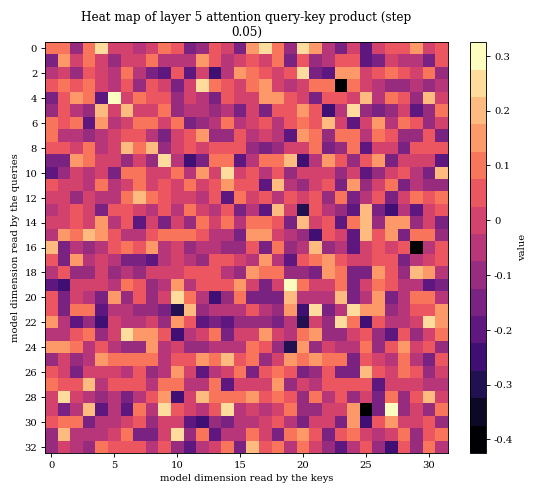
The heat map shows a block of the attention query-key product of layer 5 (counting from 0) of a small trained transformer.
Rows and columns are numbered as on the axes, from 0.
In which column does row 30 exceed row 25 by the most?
24
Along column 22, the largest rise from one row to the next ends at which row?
6
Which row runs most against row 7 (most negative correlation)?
9
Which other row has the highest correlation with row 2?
31
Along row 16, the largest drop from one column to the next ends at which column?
29
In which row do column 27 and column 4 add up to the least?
13
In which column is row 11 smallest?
17
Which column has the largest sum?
16
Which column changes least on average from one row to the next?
5
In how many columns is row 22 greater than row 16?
10
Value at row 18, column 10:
0
